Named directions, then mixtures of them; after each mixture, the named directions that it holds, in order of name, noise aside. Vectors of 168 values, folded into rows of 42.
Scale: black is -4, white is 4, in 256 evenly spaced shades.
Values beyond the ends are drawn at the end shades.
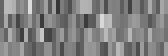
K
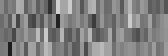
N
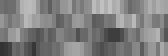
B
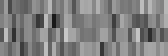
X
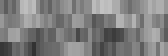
B.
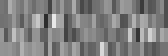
X.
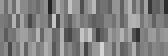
N, X.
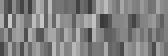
K, N.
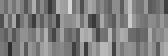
N.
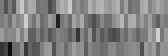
B, N.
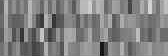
B, K, X.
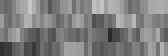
B.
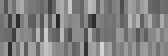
N.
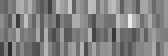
B, N.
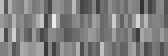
X.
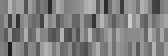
K, N.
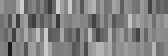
N.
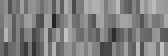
B, X.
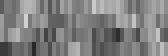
B.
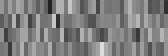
N, X.
